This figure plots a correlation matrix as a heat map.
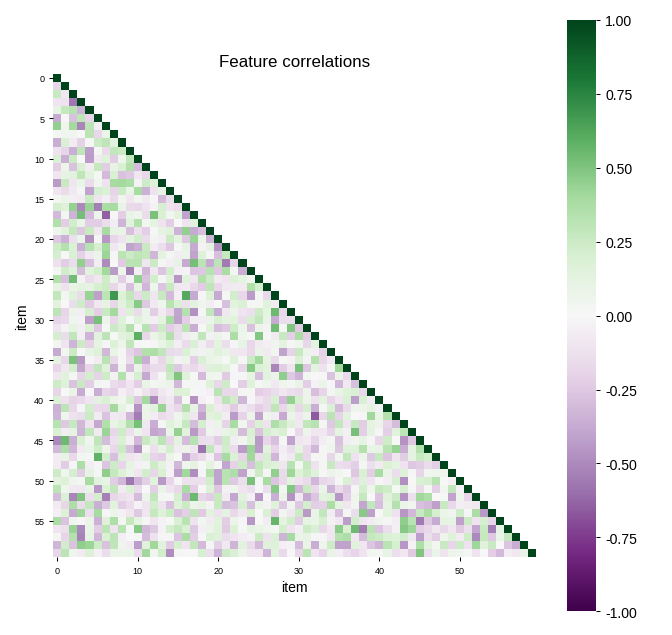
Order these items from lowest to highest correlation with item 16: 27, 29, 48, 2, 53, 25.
48, 25, 53, 29, 2, 27
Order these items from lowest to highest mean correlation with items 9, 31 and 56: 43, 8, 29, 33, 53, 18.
33, 18, 53, 29, 8, 43
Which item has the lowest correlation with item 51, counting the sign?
5
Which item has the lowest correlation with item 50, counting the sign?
9
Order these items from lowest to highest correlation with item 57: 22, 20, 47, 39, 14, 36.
47, 22, 14, 20, 39, 36
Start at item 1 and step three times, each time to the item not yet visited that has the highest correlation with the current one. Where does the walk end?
11
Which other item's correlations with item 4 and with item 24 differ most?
27
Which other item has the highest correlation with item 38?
54
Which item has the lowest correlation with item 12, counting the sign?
40
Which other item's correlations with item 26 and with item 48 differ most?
24
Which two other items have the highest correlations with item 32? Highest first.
10, 25
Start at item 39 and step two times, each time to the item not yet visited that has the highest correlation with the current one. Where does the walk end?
46
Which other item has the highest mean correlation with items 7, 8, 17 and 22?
13
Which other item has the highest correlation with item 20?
17
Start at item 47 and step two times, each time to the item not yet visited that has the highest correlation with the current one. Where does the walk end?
30
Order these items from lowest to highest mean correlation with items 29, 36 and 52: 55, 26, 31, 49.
55, 31, 49, 26
